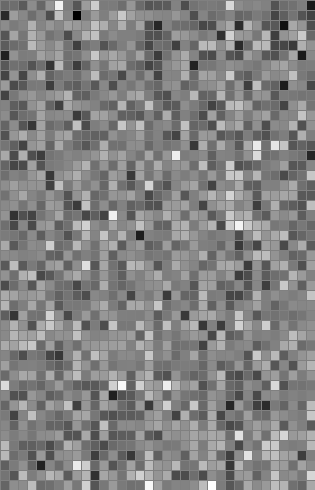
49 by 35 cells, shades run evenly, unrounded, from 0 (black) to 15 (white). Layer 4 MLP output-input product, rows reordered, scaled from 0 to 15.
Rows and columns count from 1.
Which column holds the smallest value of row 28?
27
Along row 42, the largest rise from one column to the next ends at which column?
21
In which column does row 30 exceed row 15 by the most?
35
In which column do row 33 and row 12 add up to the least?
23
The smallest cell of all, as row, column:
2, 9
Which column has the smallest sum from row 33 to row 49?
26
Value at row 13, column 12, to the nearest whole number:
8
